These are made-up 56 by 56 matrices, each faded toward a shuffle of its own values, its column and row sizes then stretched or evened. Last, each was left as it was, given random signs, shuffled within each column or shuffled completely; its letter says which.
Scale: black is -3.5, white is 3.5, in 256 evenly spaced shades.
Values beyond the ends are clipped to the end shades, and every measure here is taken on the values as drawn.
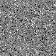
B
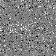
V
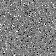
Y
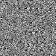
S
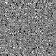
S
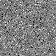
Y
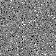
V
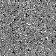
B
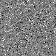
Y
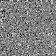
V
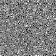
S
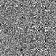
S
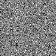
V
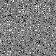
V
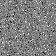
Y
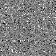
V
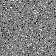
Y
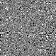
S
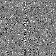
V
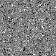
V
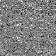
S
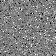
Y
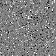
B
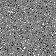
Y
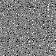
V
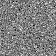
Y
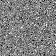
Y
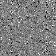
V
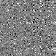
S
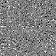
S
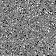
Y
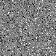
B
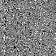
B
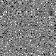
S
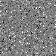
B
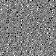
S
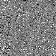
V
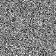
B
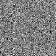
S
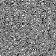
S
